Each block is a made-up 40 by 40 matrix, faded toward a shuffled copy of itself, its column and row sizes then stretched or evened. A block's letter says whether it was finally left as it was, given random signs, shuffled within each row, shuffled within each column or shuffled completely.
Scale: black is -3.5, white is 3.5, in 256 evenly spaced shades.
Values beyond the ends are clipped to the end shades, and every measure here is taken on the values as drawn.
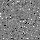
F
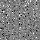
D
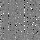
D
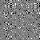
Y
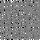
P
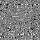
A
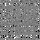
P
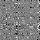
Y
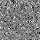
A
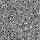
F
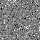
F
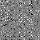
P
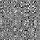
Y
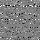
A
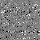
A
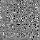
P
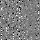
D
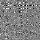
P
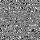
A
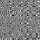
Y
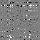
Y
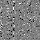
D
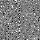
D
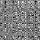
Y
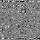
P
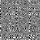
P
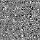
P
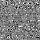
A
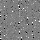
D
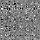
P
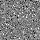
F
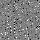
D
